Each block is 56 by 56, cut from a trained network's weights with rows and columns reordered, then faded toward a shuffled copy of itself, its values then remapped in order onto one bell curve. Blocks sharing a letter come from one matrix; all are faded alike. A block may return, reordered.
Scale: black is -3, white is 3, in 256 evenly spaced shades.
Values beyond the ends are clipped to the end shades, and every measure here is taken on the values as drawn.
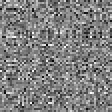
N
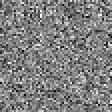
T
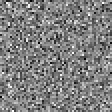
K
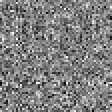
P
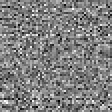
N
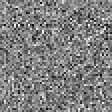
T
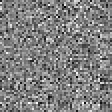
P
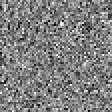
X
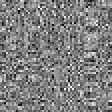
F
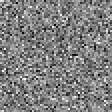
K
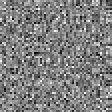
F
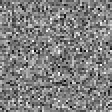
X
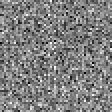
X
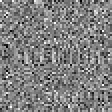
F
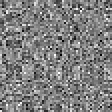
F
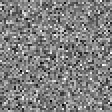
K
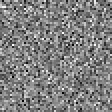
X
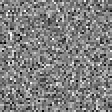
K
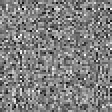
P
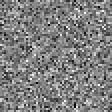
K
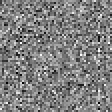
X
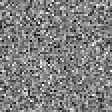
K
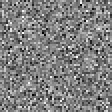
K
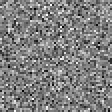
K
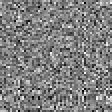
P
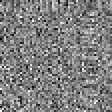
F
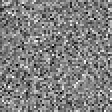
K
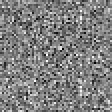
X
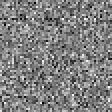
T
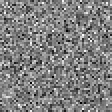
K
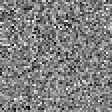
X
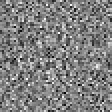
F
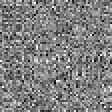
F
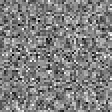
F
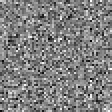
T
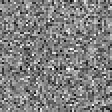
T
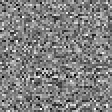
N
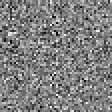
T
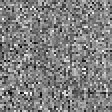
T
